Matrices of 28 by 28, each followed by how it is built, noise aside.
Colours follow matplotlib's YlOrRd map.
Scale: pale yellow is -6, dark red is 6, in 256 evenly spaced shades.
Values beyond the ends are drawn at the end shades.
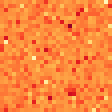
sparse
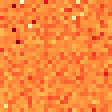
sparse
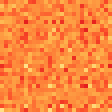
low rank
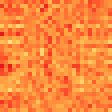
low rank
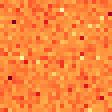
sparse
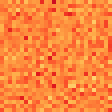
low rank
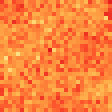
smooth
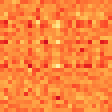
low rank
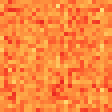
blocks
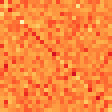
diagonal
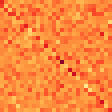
diagonal
